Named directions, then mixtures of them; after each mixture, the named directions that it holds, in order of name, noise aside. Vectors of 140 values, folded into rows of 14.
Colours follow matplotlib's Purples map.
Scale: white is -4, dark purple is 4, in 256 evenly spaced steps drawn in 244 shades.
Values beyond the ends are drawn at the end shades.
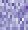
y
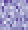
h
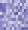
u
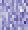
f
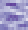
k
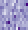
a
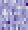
a, f.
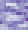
k.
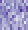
f.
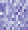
u.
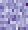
a, k, u.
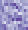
h, k, u.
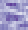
k.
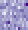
a.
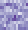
a, k, u.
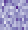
h.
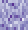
f, k, y.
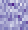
k, u, y.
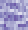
k.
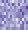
y.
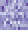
a, h, u.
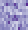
a, h, k.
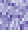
k, y.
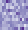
h, k, y.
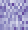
u, y.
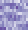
k, u.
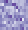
h, k, y.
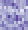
f, h, k.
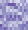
k, u, y.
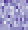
h.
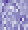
h, y.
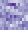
k, y.
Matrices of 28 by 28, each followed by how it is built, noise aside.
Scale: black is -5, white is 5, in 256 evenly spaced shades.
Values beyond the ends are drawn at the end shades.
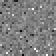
sparse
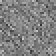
Toeplitz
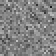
Toeplitz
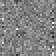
uneven columns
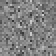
uneven columns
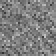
Toeplitz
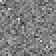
diagonal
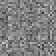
low rank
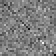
diagonal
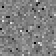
sparse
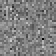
uneven columns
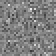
uneven columns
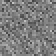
Toeplitz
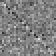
diagonal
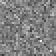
diagonal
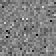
sparse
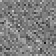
Toeplitz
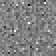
sparse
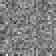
low rank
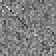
diagonal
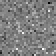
sparse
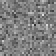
low rank
